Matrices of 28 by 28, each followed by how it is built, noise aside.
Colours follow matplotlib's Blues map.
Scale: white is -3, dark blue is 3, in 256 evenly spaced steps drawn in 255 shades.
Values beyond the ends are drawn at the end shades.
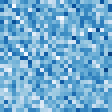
Toeplitz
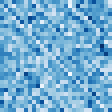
Toeplitz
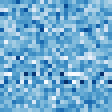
uneven rows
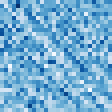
Toeplitz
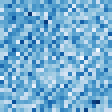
Hankel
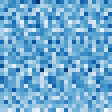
repeating columns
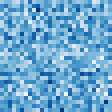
repeating columns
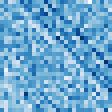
Toeplitz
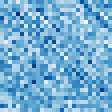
Toeplitz
